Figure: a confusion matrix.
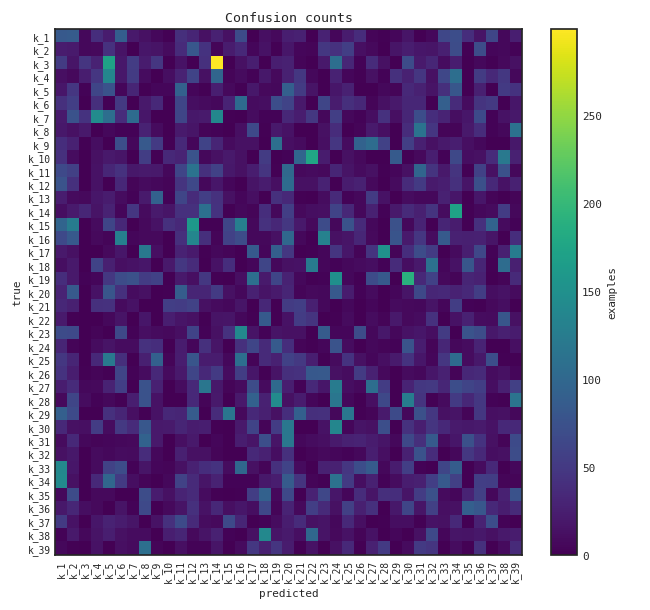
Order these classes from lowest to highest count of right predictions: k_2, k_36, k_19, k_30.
k_2, k_30, k_19, k_36
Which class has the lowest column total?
k_3
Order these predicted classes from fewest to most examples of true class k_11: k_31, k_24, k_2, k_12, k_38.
k_24, k_2, k_38, k_31, k_12
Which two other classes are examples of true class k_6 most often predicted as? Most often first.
k_16, k_33
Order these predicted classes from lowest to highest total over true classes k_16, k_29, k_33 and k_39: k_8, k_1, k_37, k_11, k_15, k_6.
k_37, k_11, k_8, k_15, k_6, k_1
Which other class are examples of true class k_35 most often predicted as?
k_18
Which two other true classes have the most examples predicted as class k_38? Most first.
k_10, k_18
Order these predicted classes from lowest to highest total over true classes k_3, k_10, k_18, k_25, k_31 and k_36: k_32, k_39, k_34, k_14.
k_39, k_34, k_32, k_14
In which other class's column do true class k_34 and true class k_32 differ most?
k_1
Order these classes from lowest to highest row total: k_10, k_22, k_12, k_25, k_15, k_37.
k_22, k_37, k_12, k_10, k_25, k_15
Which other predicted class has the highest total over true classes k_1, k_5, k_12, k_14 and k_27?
k_34
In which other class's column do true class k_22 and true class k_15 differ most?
k_12
